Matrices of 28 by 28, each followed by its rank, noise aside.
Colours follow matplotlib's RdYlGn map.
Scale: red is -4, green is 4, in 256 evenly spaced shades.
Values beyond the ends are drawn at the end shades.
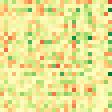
four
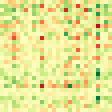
three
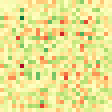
six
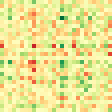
four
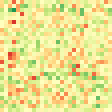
six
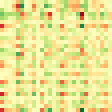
two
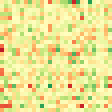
four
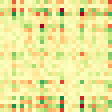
two
